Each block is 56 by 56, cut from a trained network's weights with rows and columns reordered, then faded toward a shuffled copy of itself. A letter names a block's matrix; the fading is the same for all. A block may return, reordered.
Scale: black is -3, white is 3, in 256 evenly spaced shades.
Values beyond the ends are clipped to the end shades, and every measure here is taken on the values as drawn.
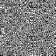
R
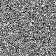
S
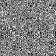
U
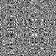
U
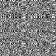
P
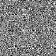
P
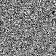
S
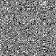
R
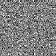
R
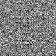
U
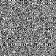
P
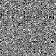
U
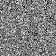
S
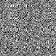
U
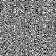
R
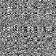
P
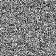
S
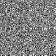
P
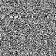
P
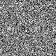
S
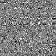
R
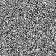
S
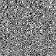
R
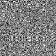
P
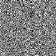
R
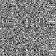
P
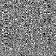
R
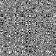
U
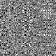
U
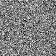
S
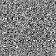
P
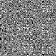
U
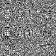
R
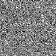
R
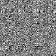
R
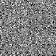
U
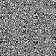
U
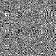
U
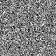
S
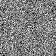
S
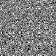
U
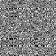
P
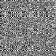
P
